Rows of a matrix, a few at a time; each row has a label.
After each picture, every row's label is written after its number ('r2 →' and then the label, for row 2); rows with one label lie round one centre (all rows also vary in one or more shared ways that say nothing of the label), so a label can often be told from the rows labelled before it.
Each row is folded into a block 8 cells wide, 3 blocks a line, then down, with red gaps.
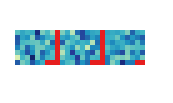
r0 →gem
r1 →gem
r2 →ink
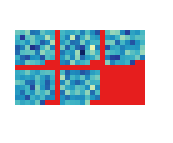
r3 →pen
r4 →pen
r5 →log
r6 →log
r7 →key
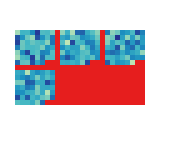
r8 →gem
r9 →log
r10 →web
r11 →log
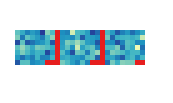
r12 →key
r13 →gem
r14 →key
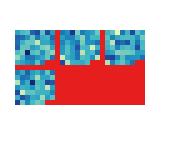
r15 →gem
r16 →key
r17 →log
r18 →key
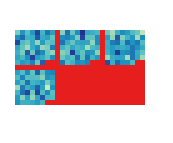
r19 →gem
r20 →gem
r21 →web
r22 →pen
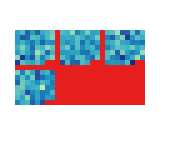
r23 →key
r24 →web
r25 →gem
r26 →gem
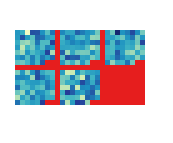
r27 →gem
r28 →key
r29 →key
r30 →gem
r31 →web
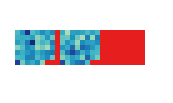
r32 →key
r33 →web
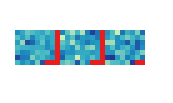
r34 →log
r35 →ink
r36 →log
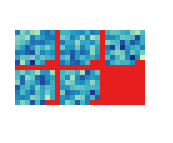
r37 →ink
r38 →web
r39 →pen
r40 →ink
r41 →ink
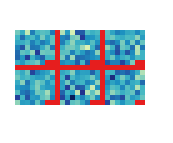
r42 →pen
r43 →gem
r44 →web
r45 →log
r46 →pen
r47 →key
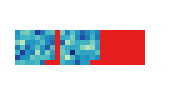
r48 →log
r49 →gem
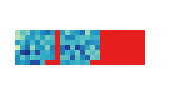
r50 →web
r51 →pen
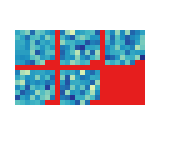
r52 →web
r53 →pen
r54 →ink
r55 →log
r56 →ink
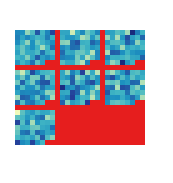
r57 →gem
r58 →log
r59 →ink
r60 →web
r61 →log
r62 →pen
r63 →web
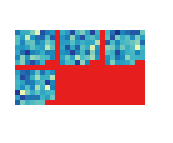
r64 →ink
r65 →ink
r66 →key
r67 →key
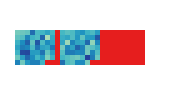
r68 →web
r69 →pen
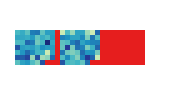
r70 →log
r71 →pen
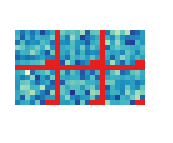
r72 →key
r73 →ink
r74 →ink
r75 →gem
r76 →gem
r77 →log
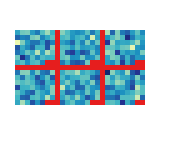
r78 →log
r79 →web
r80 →gem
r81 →ink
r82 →pen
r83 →ink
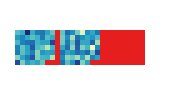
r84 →key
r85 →ink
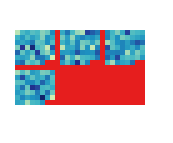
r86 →pen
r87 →ink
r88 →log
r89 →pen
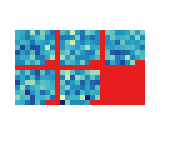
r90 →pen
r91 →gem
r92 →web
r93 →gem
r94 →web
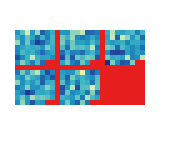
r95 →ink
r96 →ink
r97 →web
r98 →ink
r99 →ink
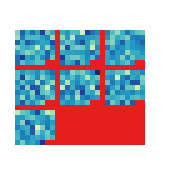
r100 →key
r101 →ink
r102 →log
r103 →pen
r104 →pen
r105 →ink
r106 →log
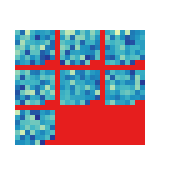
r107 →gem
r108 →web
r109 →ink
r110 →pen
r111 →gem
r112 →key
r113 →gem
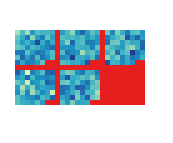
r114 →web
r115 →log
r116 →gem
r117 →gem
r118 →pen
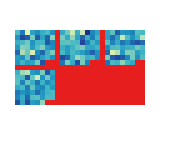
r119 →gem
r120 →ink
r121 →key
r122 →web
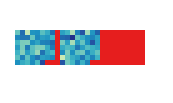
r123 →gem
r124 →gem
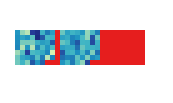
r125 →gem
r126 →log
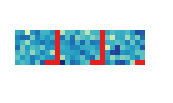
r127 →gem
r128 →web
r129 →web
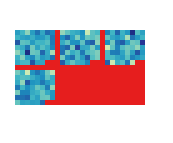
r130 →gem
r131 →pen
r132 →key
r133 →log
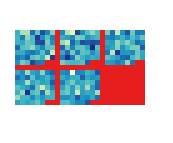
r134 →ink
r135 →log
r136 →gem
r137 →gem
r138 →gem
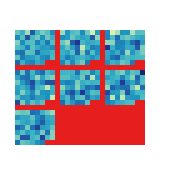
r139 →web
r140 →log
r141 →log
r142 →key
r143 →web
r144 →pen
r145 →pen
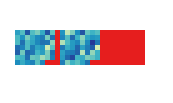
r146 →ink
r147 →log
